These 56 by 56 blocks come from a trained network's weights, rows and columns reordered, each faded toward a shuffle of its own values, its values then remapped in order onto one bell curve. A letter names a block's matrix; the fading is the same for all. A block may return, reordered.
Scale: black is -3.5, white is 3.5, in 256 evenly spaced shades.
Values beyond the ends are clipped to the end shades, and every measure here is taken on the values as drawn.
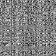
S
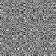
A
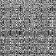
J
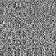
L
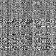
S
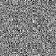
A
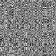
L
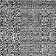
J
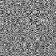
A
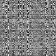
J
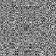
L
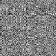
A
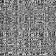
S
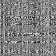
S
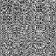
L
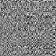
A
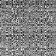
J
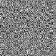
L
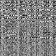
S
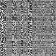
J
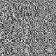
L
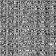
S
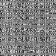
S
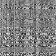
S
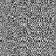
L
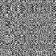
L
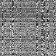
J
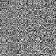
L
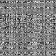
S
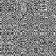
A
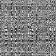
J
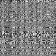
S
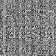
S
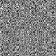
L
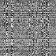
J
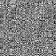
A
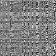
J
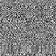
A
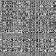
S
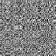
A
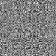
A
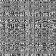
S
